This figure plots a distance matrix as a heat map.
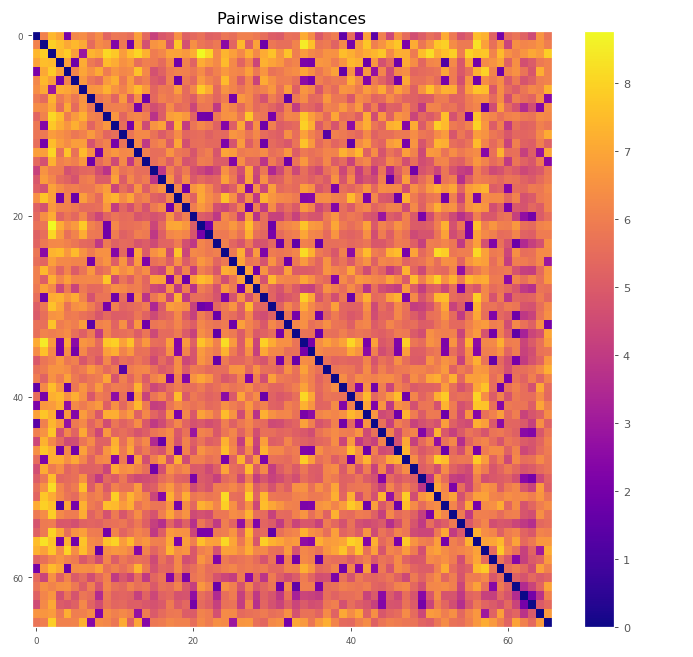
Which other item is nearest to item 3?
52
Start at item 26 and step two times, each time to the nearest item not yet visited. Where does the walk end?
54
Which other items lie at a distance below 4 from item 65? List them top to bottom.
7, 14, 25, 32
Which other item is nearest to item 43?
0
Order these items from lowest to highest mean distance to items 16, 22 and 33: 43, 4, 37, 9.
9, 43, 37, 4
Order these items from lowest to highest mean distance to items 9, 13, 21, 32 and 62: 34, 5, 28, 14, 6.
14, 28, 5, 34, 6
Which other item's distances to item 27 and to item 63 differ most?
20
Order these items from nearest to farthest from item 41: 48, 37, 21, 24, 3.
48, 37, 21, 24, 3
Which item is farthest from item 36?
56
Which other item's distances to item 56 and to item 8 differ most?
57
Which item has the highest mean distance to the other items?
2
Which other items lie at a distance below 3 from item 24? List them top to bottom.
1, 10, 12, 29, 40, 47
